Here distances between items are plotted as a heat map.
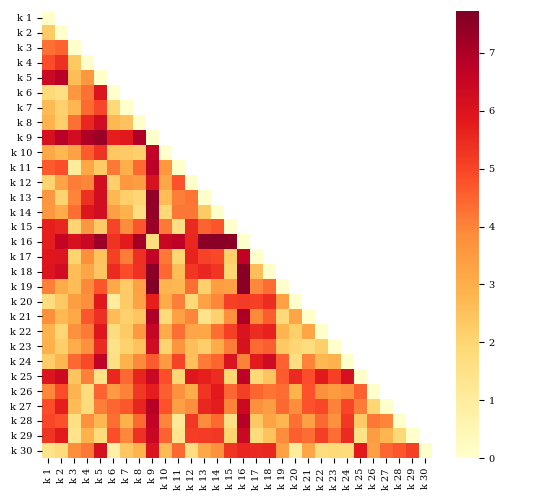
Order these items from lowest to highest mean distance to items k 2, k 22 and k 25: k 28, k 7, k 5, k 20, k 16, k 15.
k 7, k 20, k 28, k 15, k 5, k 16
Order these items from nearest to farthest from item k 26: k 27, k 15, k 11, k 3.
k 27, k 3, k 11, k 15
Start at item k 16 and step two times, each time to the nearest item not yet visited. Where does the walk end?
k 24
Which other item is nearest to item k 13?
k 21
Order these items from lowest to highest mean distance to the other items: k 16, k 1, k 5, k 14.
k 1, k 14, k 5, k 16
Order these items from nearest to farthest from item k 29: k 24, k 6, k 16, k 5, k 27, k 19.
k 5, k 27, k 19, k 6, k 24, k 16
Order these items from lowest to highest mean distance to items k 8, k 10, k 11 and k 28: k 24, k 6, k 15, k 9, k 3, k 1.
k 3, k 15, k 6, k 1, k 24, k 9
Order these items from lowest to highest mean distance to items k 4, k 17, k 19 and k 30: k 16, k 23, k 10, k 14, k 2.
k 23, k 10, k 2, k 14, k 16
